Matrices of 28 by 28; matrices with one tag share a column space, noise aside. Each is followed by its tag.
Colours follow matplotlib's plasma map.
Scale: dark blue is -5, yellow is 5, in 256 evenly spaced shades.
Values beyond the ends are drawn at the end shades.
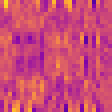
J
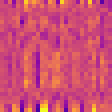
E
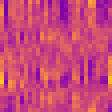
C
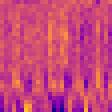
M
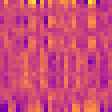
E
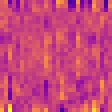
J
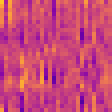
C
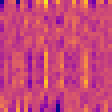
E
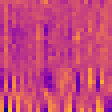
M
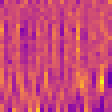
M
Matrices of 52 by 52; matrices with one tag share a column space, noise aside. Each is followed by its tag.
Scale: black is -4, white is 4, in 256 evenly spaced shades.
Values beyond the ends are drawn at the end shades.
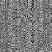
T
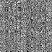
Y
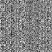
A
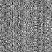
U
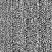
T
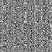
U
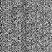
U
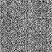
A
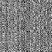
Y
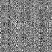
U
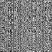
Y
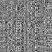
U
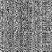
Y
